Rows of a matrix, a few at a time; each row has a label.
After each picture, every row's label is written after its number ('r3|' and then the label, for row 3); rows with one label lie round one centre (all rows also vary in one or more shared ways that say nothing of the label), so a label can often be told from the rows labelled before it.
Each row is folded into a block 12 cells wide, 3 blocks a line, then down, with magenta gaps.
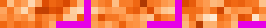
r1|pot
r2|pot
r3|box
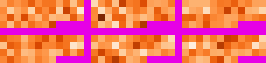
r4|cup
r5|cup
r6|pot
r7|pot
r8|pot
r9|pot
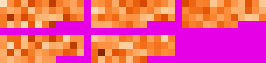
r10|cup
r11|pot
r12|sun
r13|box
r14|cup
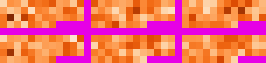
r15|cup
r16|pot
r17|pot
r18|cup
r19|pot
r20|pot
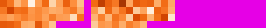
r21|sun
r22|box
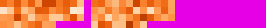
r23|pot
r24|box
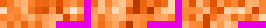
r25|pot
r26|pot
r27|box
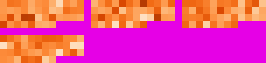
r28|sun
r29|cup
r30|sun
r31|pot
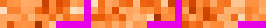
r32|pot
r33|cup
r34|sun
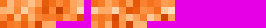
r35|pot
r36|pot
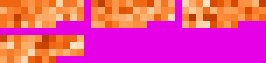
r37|sun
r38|box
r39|cup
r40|pot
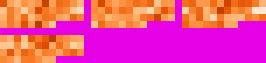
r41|pot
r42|box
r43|pot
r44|pot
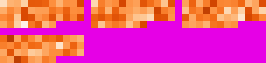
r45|cup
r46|cup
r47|cup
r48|box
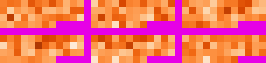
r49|box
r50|cup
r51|pot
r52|pot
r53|box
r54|cup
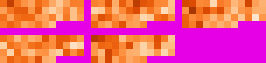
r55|sun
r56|pot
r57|sun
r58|pot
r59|sun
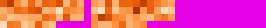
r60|box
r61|pot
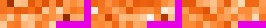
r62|box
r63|pot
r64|sun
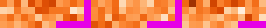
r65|pot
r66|sun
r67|box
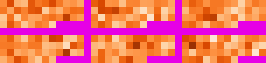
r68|box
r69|sun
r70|sun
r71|box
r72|pot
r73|sun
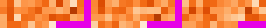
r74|box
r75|box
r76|cup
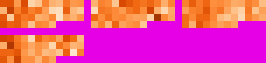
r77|sun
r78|pot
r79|sun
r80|sun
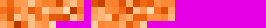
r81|box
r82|box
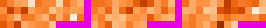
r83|sun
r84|box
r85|pot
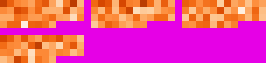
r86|sun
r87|box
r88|box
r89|box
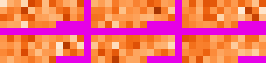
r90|cup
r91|cup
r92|cup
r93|cup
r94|pot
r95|sun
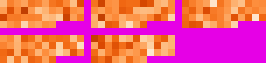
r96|cup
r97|box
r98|sun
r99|cup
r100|sun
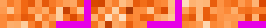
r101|cup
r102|box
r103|cup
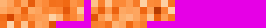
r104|cup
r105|cup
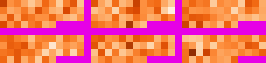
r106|sun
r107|pot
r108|sun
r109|sun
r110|box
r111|cup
